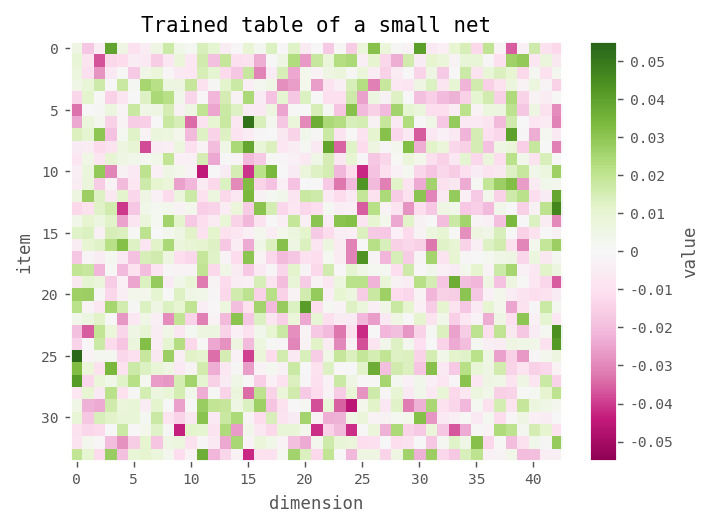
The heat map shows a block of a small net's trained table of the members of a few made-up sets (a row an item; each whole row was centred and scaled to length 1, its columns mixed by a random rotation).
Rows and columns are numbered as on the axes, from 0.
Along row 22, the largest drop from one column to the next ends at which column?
15
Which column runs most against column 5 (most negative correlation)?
33
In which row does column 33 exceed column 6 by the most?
6
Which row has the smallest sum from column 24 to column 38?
10
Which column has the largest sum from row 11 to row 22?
1
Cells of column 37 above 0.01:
9
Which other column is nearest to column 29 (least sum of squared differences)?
22
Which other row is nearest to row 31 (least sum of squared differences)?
29
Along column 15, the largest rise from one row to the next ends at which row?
11
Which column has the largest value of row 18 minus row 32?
38
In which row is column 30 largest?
0
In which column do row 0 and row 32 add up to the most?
30
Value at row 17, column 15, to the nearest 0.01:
0.03
